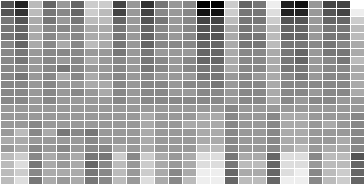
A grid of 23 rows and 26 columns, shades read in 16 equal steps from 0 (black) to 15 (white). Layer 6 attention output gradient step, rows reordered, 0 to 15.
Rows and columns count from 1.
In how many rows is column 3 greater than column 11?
13
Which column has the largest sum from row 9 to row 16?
20
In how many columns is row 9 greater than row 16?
4
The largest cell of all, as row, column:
1, 26
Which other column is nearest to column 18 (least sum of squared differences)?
19
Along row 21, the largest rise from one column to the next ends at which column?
21
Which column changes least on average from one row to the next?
10
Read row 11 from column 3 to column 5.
9 8 9
